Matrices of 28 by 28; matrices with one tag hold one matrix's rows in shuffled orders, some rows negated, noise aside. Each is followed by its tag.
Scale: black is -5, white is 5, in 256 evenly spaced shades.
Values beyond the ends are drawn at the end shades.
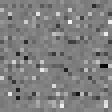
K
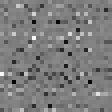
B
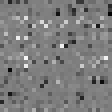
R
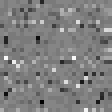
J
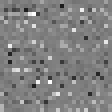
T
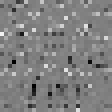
B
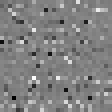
B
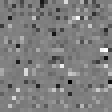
K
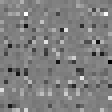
R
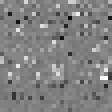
K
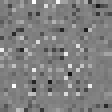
B
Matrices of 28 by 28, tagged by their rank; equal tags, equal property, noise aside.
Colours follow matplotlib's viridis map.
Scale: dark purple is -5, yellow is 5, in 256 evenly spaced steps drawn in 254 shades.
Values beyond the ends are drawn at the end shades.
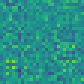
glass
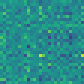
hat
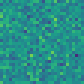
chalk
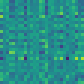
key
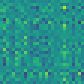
hat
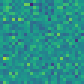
glass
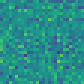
glass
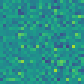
glass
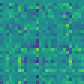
hat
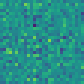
glass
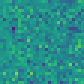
chalk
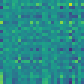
key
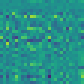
hat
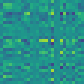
key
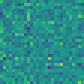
glass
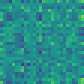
hat
